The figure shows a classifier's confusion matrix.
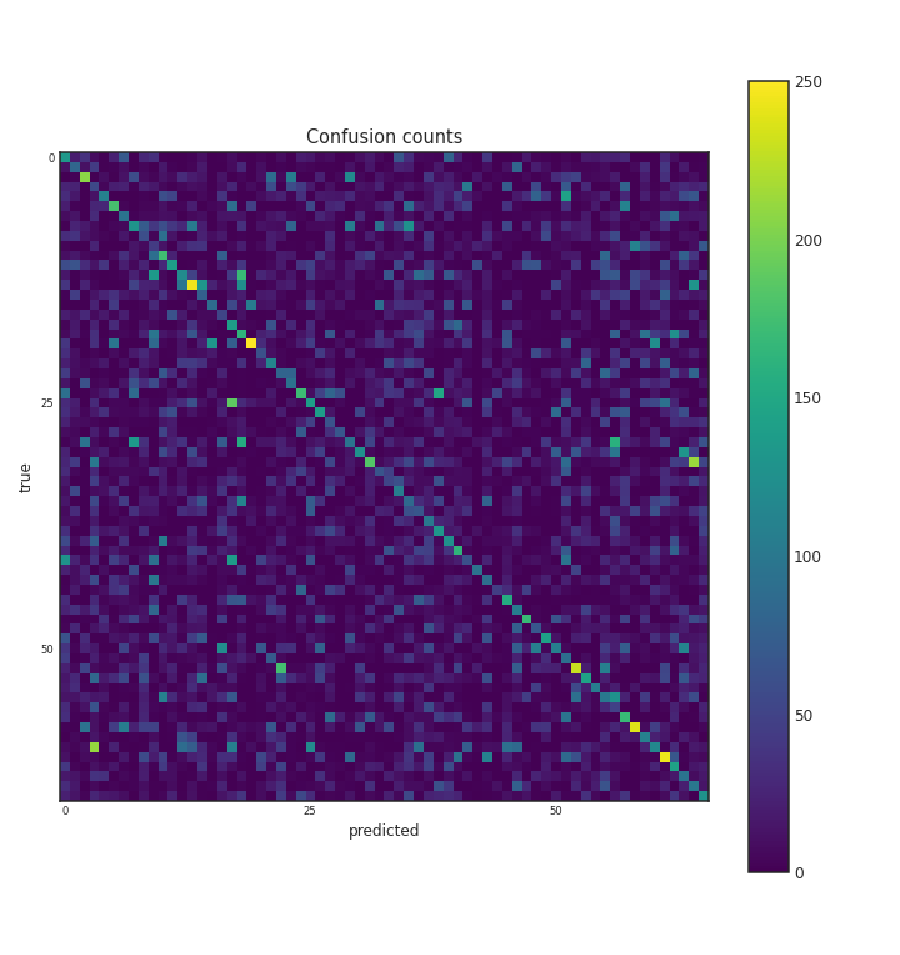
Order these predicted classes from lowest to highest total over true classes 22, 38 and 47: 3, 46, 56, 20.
20, 3, 46, 56
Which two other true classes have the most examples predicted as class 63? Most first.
30, 50
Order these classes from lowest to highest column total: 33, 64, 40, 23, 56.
23, 33, 40, 64, 56
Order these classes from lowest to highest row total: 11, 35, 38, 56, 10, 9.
56, 9, 38, 10, 35, 11
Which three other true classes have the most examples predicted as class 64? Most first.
31, 13, 22
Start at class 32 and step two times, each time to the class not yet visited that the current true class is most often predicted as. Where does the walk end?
21
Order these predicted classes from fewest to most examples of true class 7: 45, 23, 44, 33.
44, 33, 45, 23
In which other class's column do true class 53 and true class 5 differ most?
57
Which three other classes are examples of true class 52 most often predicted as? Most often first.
22, 55, 46
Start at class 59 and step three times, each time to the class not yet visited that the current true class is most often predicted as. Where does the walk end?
62
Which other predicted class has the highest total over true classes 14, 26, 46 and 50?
63
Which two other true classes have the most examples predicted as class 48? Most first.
50, 4
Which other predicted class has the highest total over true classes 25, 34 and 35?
17
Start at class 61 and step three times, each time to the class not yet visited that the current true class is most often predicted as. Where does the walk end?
58
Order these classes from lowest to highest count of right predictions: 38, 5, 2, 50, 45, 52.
50, 38, 45, 5, 2, 52
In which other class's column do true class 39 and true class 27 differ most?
10
